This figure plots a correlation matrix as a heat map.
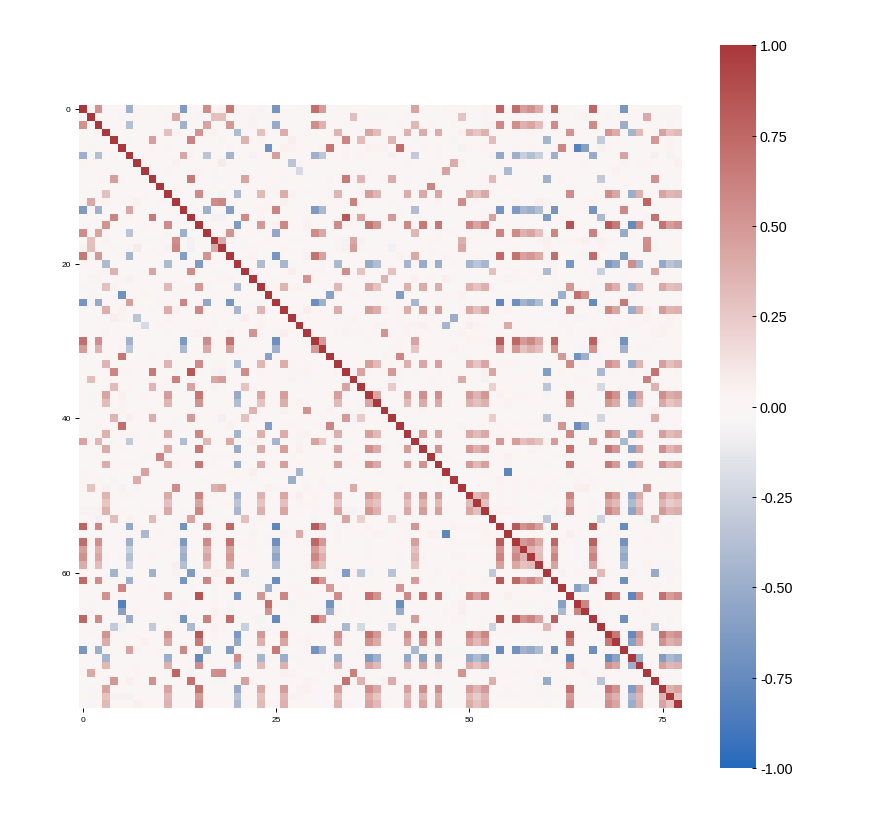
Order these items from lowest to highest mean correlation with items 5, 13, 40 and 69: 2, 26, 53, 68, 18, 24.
24, 2, 18, 53, 26, 68
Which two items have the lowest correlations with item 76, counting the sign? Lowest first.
71, 20
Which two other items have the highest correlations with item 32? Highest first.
5, 41
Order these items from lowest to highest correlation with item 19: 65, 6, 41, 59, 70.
70, 6, 65, 41, 59
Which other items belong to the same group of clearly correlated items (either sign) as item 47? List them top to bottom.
8, 28, 55
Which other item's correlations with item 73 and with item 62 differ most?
12
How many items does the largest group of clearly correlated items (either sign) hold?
23
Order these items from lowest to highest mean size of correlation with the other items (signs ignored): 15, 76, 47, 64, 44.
47, 64, 76, 44, 15
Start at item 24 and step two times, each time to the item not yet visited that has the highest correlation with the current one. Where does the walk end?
65
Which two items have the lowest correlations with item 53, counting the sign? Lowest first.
60, 67
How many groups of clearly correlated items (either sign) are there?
9
